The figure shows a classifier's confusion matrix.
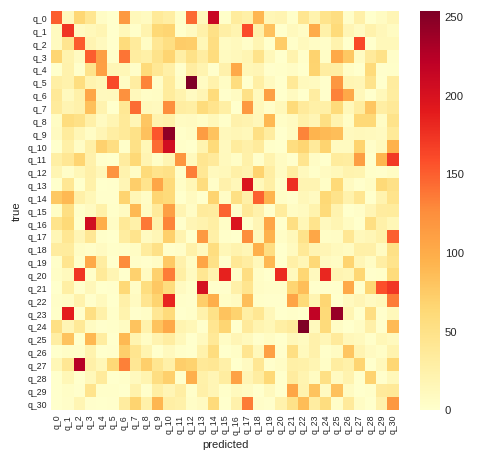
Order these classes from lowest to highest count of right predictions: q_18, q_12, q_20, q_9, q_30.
q_18, q_30, q_12, q_9, q_20
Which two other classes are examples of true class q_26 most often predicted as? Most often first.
q_19, q_6
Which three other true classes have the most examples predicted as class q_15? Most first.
q_20, q_23, q_24
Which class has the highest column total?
q_10
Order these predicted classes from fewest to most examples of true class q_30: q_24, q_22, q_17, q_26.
q_26, q_24, q_22, q_17
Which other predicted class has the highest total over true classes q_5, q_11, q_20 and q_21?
q_30
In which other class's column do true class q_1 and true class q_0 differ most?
q_14
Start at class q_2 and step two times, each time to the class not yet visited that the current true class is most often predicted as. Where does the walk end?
q_6
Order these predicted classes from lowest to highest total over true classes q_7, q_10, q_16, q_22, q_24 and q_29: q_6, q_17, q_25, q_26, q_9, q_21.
q_26, q_6, q_25, q_17, q_9, q_21
